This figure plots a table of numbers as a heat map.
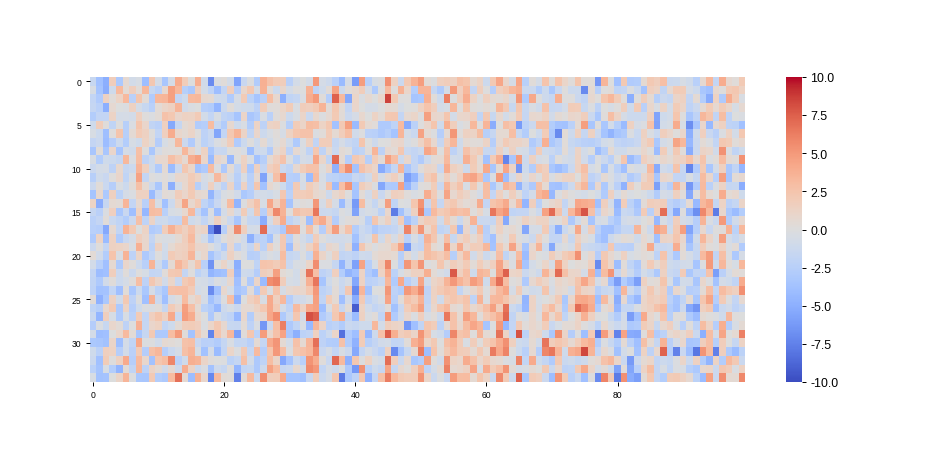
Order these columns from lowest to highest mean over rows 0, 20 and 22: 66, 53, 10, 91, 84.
66, 91, 10, 84, 53
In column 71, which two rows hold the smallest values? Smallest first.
6, 17
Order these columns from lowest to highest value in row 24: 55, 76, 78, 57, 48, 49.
78, 57, 76, 55, 49, 48
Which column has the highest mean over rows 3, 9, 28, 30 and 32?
34
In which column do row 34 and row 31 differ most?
75
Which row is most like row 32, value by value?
2
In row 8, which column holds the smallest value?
91
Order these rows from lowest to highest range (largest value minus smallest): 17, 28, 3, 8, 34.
3, 8, 28, 34, 17
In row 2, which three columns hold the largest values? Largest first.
45, 37, 54
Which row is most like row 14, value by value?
25
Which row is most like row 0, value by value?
21
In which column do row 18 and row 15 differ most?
61
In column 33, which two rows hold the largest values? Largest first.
27, 22
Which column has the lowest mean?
40
